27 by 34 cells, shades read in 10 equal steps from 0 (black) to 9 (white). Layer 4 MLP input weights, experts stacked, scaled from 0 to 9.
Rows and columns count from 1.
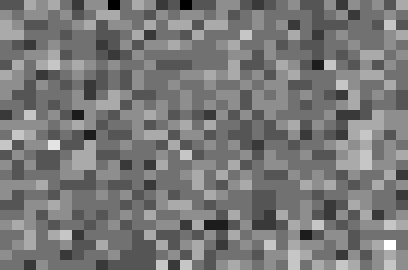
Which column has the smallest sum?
22
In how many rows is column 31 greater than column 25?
10
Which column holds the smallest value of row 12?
7
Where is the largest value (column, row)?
33, 25
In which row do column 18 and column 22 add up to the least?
23
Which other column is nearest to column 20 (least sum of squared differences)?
24
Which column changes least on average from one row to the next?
12
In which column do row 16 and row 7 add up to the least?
27
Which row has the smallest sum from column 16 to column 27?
1
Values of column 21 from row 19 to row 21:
6 4 4
